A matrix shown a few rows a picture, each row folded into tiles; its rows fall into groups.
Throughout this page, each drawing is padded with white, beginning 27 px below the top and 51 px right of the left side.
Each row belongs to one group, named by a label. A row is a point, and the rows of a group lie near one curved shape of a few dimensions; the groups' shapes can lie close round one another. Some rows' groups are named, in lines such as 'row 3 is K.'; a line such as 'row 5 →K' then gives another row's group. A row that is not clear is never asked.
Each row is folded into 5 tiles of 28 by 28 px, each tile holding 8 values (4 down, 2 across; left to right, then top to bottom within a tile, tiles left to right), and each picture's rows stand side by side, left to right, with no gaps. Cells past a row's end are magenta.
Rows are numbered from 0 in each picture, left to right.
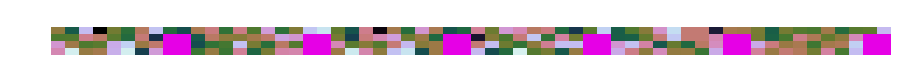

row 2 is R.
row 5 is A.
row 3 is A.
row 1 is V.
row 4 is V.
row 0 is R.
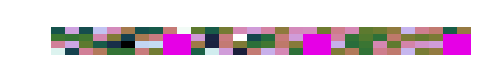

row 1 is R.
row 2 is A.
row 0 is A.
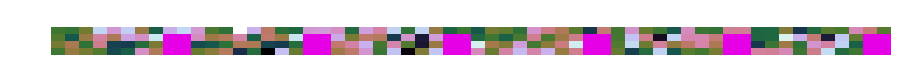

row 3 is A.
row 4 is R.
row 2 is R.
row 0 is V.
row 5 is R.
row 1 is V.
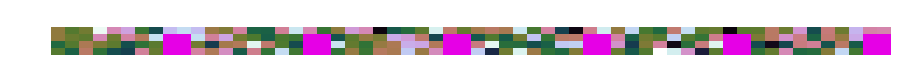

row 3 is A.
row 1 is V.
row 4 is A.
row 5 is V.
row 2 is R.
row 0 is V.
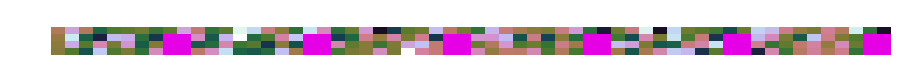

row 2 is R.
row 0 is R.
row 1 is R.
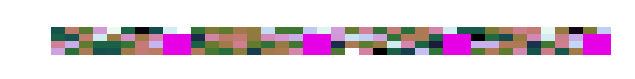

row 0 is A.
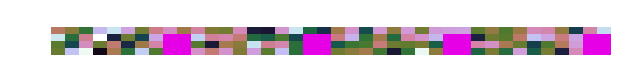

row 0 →R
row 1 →V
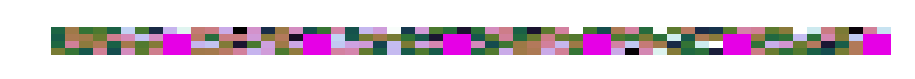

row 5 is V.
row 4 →A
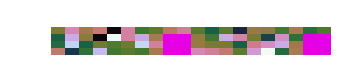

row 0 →R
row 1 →R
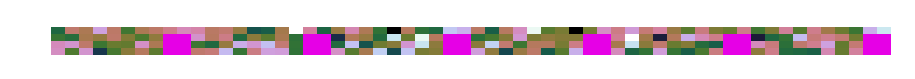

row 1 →V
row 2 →R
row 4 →R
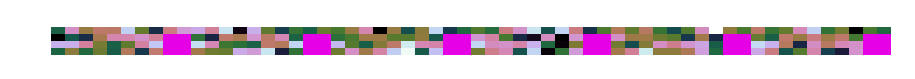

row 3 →R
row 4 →V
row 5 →V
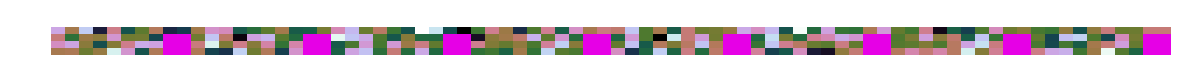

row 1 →R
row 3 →R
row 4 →R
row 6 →R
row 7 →R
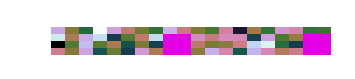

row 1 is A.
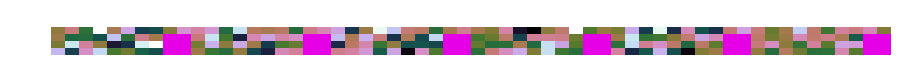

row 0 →A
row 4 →R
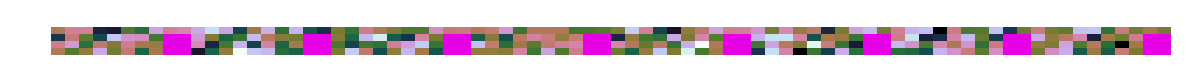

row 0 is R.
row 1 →A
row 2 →R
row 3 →A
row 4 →R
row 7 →R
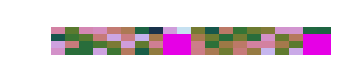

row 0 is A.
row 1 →A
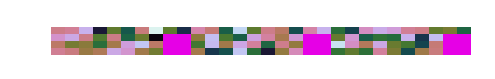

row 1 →R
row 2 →R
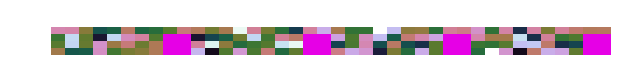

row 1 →A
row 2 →R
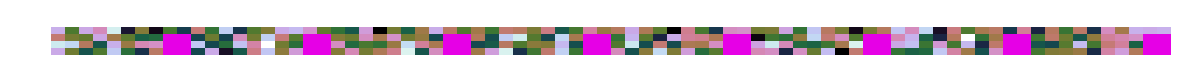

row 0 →V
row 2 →R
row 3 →R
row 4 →R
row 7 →V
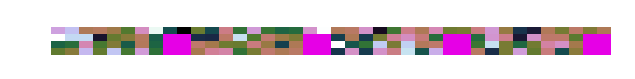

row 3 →R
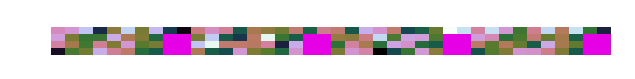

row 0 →A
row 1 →R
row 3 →A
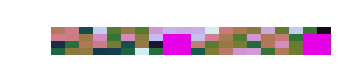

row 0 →V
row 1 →A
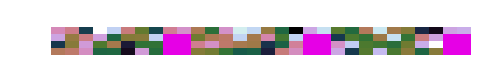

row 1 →V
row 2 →A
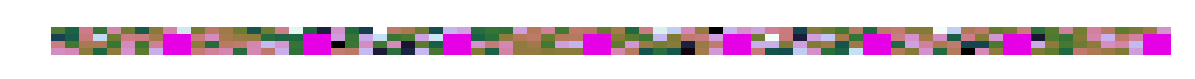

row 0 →A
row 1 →V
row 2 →R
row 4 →V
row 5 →R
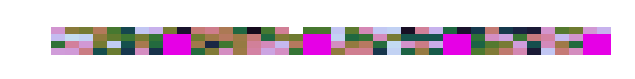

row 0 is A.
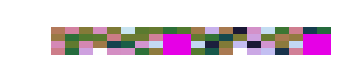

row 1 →A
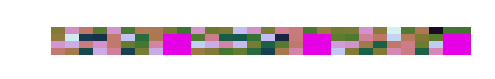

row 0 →R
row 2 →V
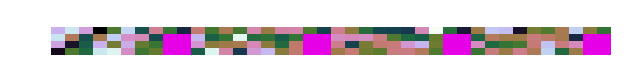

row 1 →R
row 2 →V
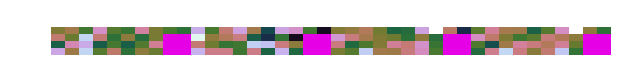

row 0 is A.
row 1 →V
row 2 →V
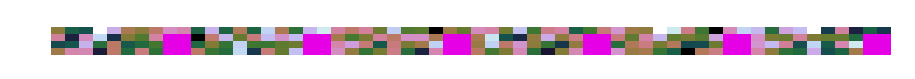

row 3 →R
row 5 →V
